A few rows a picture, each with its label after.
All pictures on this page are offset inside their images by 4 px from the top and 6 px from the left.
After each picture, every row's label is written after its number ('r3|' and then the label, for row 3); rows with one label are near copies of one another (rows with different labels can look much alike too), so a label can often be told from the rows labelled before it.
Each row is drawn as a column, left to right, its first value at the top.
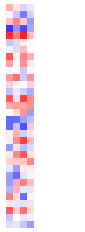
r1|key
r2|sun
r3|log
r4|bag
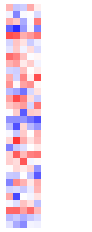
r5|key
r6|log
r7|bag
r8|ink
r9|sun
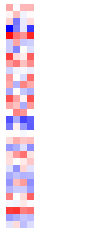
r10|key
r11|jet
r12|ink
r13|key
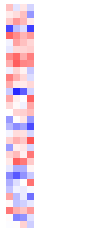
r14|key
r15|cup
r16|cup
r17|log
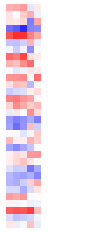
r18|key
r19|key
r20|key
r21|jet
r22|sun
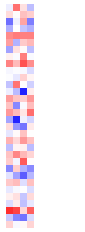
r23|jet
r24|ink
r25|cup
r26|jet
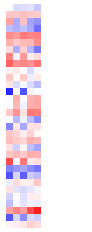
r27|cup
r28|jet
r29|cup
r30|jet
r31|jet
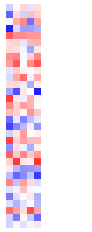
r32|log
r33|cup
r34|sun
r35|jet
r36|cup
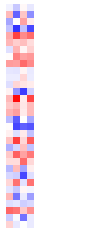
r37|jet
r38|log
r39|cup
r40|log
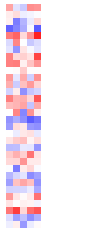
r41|key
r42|jet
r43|bag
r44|ink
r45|key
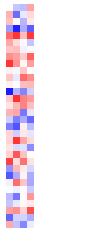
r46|cup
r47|log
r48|bag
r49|key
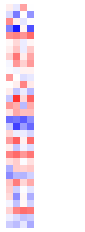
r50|sun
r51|log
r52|ink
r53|log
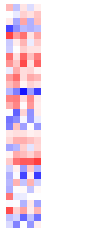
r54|key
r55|bag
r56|cup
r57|bag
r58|cup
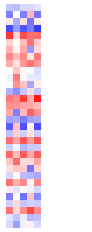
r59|log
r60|bag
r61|log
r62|jet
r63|log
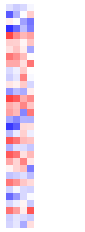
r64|log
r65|log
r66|bag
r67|jet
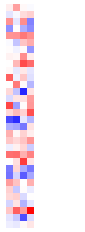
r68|sun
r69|ink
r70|cup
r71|jet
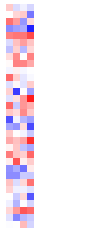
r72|sun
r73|cup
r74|jet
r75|log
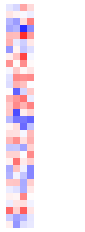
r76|jet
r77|bag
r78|key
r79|sun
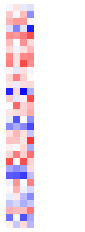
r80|cup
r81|sun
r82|cup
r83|log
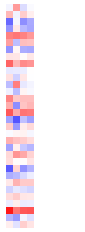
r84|jet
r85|ink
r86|jet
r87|jet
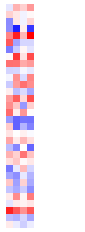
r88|jet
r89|key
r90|ink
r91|key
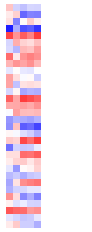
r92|key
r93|jet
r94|log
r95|log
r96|log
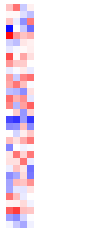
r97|key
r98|ink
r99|bag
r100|sun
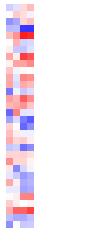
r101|bag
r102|jet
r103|key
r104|key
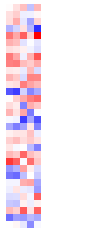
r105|cup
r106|cup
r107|ink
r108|bag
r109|key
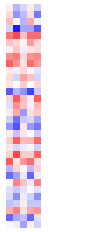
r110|cup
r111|log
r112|bag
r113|cup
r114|log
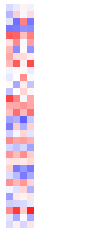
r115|log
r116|jet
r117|sun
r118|jet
